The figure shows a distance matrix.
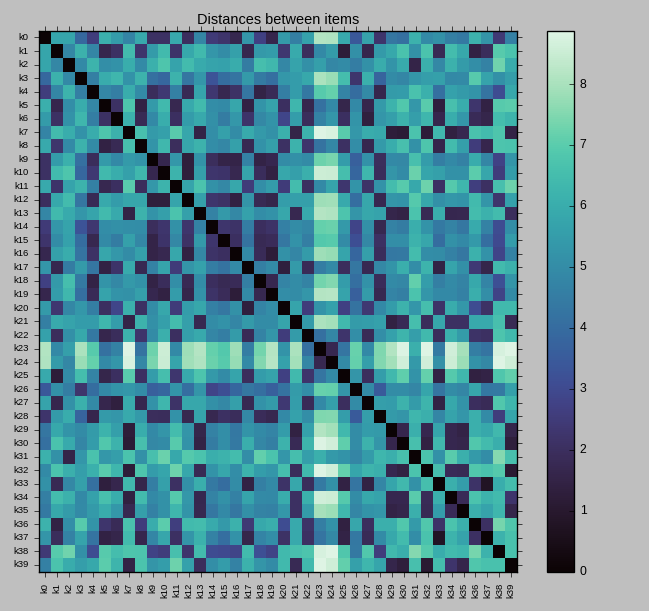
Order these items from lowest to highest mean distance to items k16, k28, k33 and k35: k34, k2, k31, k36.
k34, k36, k2, k31
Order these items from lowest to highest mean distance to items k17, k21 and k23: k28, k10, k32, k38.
k32, k28, k10, k38
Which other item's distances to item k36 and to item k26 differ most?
k3
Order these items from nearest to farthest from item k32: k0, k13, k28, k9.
k13, k0, k9, k28
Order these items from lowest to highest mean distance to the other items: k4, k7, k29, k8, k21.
k4, k8, k29, k21, k7
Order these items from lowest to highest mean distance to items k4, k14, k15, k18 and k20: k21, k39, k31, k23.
k21, k39, k31, k23
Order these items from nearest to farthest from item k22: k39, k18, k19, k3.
k18, k19, k3, k39
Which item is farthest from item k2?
k38
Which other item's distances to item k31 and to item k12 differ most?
k10
